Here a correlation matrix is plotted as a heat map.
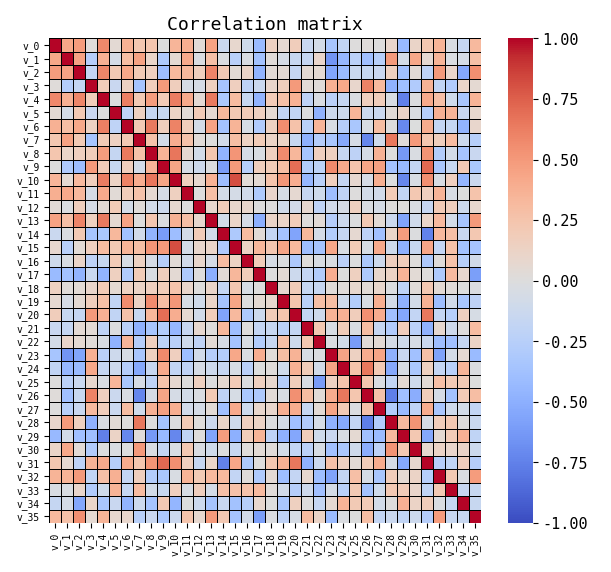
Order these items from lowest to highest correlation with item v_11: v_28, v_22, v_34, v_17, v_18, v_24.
v_17, v_24, v_22, v_34, v_18, v_28
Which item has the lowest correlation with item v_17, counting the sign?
v_35
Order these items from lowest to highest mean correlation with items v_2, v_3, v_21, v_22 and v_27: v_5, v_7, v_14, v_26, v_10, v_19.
v_7, v_5, v_14, v_10, v_19, v_26
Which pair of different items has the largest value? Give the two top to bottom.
v_10, v_15
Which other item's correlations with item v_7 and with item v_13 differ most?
v_26
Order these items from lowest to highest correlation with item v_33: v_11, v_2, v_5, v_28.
v_11, v_2, v_28, v_5
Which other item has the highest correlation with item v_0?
v_4
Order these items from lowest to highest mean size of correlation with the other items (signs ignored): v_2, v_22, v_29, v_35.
v_22, v_35, v_2, v_29
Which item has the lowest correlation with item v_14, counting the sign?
v_31
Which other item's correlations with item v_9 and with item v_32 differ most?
v_23
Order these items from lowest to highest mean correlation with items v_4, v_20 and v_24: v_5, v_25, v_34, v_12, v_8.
v_5, v_12, v_34, v_25, v_8
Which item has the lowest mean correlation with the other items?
v_29
